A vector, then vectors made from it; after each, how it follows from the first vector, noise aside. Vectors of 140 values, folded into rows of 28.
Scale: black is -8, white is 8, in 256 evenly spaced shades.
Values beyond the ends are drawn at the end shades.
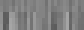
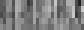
reversed, scaled up.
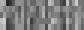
wrapped around, negated, scaled up.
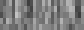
reversed, scaled up.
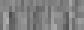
negated.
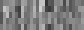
wrapped around, negated, scaled up.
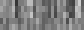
reversed, negated, scaled up.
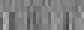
negated.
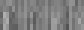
negated.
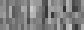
wrapped around, negated, scaled up.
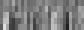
negated, scaled up.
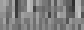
reversed, negated, scaled up.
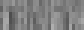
negated.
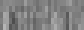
negated.
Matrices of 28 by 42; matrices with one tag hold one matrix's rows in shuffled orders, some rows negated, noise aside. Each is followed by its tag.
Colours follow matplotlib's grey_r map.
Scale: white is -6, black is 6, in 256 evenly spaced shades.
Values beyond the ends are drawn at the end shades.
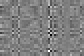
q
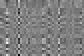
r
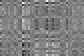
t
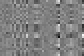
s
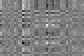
t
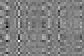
r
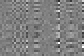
s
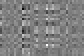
t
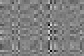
q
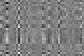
r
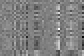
s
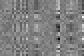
s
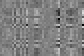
s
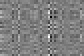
q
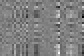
s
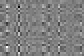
r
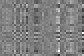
s
